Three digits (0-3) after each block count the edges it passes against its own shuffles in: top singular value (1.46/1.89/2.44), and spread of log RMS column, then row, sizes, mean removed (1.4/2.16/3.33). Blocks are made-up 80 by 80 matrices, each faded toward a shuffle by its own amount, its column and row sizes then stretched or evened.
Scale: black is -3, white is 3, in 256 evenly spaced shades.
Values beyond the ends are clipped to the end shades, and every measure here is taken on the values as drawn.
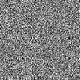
2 1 1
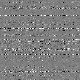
1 1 3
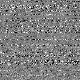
0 0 3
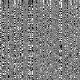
3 3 0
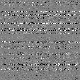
2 1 3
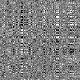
3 2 2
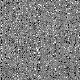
1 2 0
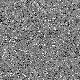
1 0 0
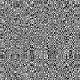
3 2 0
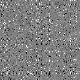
2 2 1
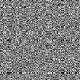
3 1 2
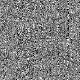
1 2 0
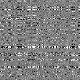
3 1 3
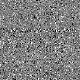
1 2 2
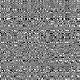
3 0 3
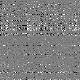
2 1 3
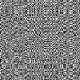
3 2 0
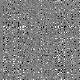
1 3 2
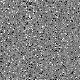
1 1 0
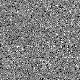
1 0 1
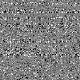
2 0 2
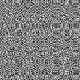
3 0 0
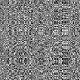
3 2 1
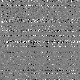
0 1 3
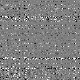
1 2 3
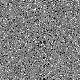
1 0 0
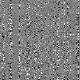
1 3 1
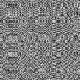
3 1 1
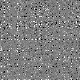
0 2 2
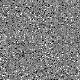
1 1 1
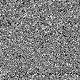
0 0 1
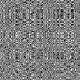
3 2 1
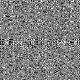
2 0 2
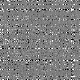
1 2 3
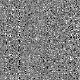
0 2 1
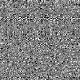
2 0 2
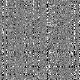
1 3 2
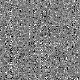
1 2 1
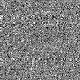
2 0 1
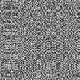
3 0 0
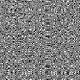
3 1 1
